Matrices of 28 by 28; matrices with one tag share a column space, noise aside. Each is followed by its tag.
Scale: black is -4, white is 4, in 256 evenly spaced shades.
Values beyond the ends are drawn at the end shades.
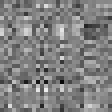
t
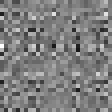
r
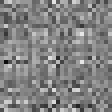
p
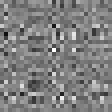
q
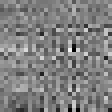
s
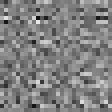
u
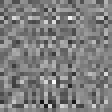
u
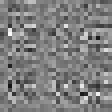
q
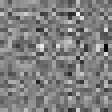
r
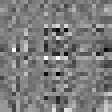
s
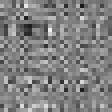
t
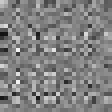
q
